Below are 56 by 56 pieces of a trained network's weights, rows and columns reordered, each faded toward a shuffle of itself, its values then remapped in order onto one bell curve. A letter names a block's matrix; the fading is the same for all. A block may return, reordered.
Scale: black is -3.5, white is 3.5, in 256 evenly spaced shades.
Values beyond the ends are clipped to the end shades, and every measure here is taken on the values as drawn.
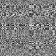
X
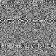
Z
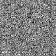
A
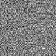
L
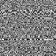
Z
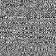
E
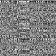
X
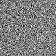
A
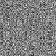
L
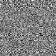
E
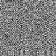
L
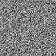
A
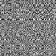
X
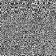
E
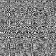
Z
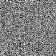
A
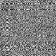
Z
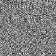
E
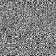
X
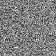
A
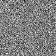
A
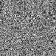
A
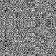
L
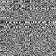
Z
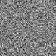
L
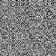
L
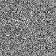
A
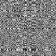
Z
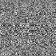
E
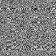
X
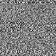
E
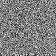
A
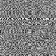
Z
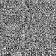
A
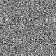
A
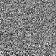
A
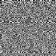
X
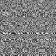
Z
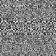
X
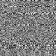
X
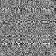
X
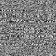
E
